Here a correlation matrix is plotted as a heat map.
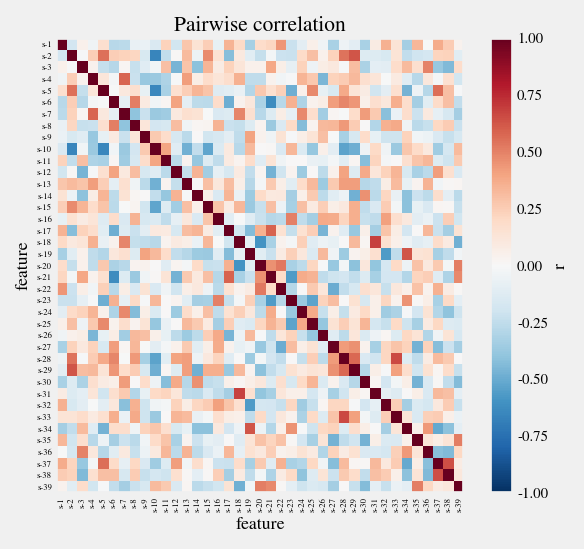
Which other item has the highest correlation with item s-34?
s-19
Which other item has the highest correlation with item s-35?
s-39
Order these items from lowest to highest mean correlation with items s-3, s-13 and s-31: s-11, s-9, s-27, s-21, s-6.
s-9, s-6, s-27, s-21, s-11
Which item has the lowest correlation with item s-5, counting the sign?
s-10
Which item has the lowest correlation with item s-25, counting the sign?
s-23
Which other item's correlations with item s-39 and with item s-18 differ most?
s-20
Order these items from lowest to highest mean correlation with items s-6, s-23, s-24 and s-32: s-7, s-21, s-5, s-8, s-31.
s-21, s-5, s-7, s-31, s-8
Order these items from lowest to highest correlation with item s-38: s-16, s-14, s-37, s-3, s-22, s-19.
s-3, s-19, s-14, s-22, s-16, s-37
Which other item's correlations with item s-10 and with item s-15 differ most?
s-2
